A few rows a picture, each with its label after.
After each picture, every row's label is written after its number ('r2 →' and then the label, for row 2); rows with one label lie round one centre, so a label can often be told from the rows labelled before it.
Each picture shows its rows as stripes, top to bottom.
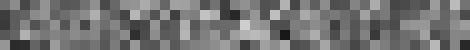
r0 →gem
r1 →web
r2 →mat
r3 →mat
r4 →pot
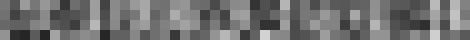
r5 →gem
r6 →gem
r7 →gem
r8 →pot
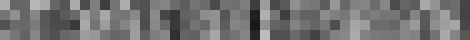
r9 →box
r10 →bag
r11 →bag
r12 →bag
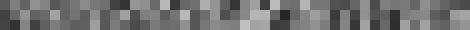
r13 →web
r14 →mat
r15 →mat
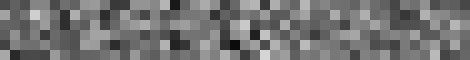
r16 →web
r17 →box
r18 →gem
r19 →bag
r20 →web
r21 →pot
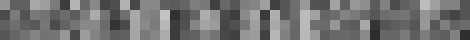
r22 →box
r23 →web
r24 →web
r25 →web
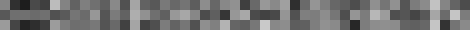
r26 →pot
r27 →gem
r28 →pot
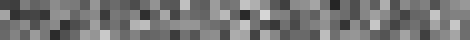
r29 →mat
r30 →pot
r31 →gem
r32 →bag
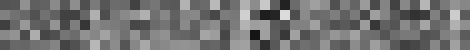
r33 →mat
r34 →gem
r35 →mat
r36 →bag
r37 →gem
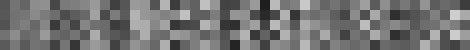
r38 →web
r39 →gem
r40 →web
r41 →gem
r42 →web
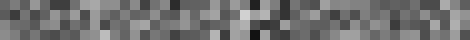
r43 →bag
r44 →mat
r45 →gem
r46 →bag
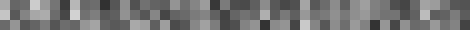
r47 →box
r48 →box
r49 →web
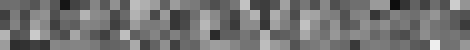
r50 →gem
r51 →web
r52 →web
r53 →box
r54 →pot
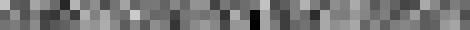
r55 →box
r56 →bag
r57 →bag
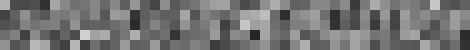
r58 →pot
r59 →mat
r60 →mat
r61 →bag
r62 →box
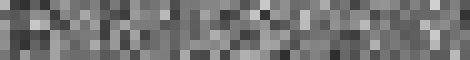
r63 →pot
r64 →web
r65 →box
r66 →pot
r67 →pot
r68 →mat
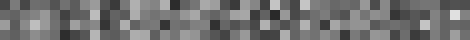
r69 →web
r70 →gem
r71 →box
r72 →gem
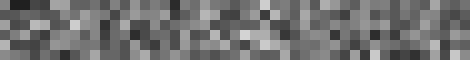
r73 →pot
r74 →web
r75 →box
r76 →mat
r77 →pot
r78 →gem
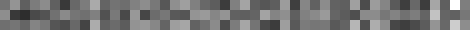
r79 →gem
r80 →pot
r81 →gem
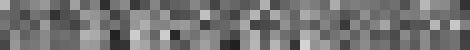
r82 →box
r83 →web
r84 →gem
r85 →web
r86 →web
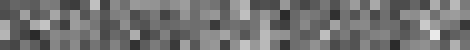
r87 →gem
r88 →mat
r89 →box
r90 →pot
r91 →mat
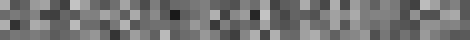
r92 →box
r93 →bag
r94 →box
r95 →web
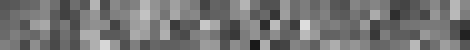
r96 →gem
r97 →gem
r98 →web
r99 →web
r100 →bag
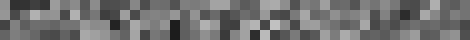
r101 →pot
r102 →box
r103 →web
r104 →bag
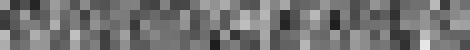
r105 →pot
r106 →mat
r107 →mat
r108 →box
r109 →box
